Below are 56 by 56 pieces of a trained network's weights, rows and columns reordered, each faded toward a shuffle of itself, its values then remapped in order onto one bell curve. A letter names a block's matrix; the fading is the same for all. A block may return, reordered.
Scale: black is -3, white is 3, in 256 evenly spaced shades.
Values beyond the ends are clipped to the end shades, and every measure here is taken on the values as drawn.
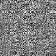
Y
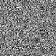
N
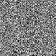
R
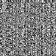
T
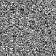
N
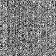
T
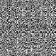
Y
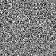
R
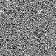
N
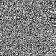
N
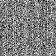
T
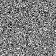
R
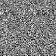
N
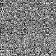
Y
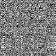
Y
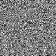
R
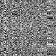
Y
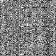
T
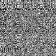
Y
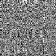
Y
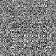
Y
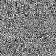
R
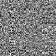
Y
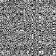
Y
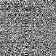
Y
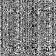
T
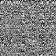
Y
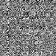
Y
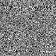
N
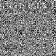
Y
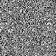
N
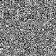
N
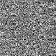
R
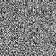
R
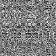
Y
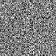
R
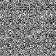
Y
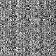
T
